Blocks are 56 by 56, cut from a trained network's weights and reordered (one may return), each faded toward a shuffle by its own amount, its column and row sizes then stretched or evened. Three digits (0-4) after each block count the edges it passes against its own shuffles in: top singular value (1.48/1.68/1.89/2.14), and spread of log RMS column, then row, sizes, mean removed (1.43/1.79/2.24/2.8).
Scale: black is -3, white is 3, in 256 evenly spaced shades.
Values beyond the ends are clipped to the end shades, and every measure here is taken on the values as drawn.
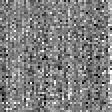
2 2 2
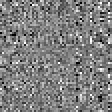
3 3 2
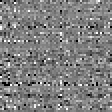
0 2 4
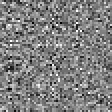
2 2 1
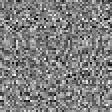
3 0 2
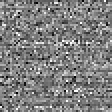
0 0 2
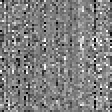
2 4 1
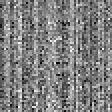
4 1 2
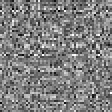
3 1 3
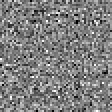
0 0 2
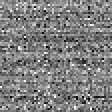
1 1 2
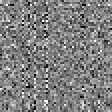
3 3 1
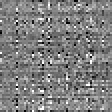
2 4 1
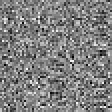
3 1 2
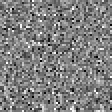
0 2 1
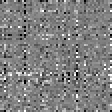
1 4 4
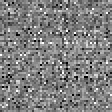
0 1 1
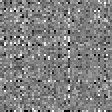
1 4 3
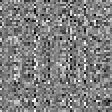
4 4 2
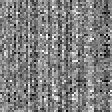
4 2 2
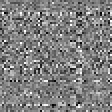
4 2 4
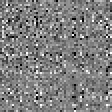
0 4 3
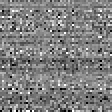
1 3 3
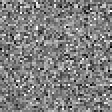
0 0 2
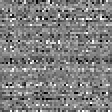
1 1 4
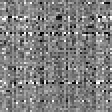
3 0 4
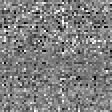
0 1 3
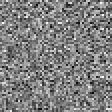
3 0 1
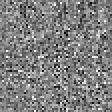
0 3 1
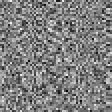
4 1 1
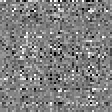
0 3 4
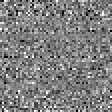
1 0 4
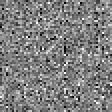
1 3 0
